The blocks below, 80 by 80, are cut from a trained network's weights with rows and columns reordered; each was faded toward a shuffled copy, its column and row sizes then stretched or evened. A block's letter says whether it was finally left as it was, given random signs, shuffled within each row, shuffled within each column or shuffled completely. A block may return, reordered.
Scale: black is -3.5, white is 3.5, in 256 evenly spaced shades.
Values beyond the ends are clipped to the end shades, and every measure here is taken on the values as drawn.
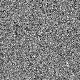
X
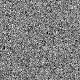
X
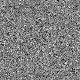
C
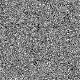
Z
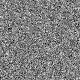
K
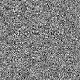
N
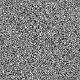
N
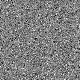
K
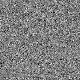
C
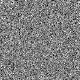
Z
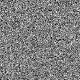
Z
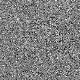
Z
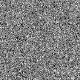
Z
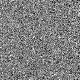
X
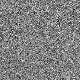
Z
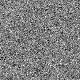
K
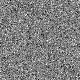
K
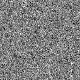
X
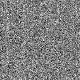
X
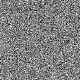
Z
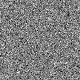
K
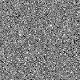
N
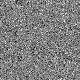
C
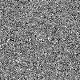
C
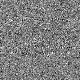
Z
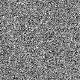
Z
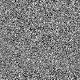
Z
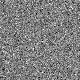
K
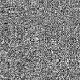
N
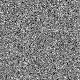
K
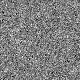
K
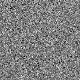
Z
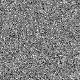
C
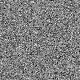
K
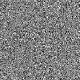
N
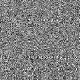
N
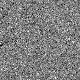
C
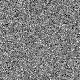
K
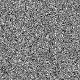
X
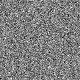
K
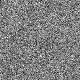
K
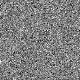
Z
